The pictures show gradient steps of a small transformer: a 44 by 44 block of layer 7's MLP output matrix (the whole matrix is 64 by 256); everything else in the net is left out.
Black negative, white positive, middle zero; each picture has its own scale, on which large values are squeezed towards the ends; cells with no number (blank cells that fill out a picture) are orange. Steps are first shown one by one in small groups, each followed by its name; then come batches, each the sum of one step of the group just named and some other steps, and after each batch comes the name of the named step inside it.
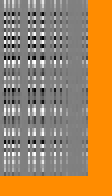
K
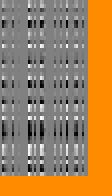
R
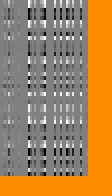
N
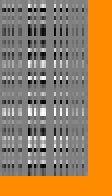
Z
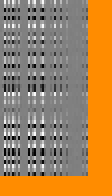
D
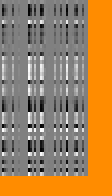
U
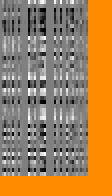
R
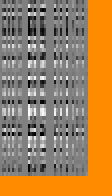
Z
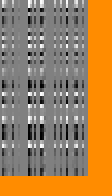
R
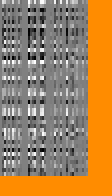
K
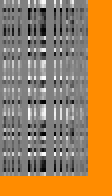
Z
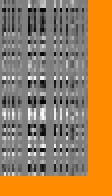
Z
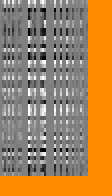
Z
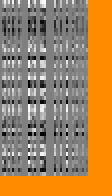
R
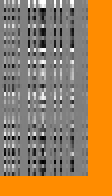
D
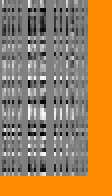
Z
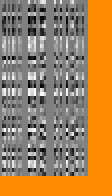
R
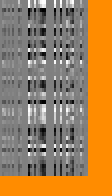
Z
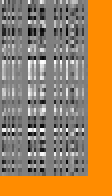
U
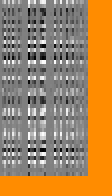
K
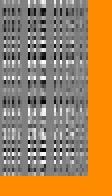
K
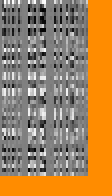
D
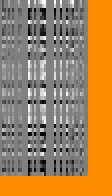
N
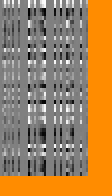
N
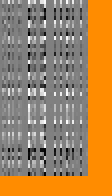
N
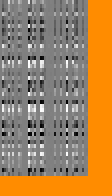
R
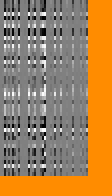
D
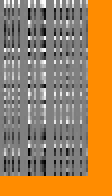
N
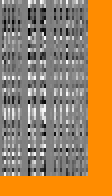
N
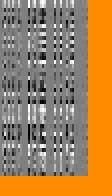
D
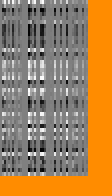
U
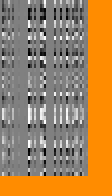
N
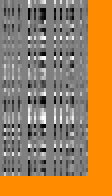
N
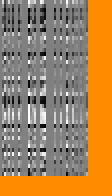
N
